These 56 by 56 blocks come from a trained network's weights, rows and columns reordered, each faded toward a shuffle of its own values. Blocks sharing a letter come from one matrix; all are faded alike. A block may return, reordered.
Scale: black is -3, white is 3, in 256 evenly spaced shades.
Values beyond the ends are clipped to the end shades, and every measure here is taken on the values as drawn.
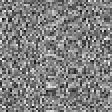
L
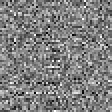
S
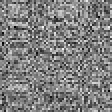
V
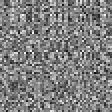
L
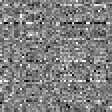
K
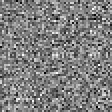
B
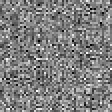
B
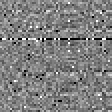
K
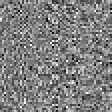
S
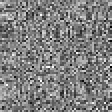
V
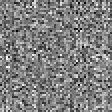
B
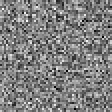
V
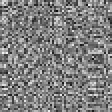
L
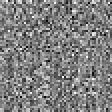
B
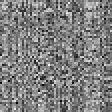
V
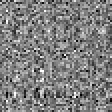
B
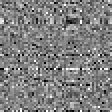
K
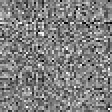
S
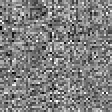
B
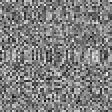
L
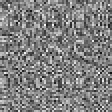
L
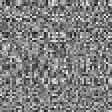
L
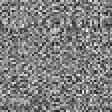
L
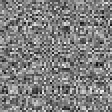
L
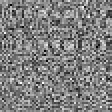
V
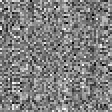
B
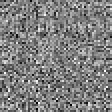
B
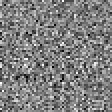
B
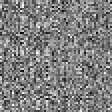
B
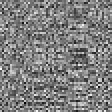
L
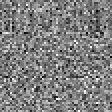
S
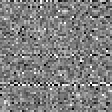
K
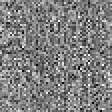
B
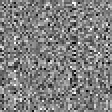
S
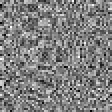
V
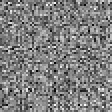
B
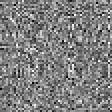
S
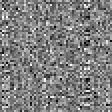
S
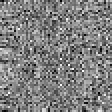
B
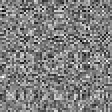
L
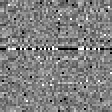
K
